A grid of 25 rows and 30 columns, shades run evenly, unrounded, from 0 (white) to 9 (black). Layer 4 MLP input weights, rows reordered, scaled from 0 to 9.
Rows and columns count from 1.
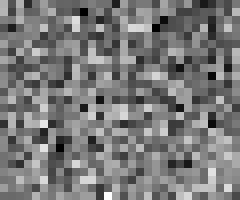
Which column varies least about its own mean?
1
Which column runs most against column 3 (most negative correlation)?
14
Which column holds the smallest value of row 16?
6
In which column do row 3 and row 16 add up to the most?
27
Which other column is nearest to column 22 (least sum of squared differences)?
3
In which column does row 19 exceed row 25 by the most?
8
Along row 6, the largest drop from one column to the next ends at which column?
16
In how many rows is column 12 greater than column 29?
9
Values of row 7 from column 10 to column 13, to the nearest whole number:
3 6 2 6
